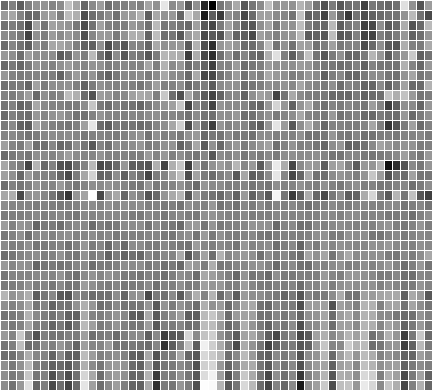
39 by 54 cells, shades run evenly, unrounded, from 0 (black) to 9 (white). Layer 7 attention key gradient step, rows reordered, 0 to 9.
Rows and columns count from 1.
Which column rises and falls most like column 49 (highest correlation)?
50
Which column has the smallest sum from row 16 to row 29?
9
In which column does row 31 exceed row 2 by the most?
26
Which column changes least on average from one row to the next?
29
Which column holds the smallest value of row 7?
27
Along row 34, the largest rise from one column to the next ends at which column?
24
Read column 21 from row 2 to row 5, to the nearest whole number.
5 4 4 5
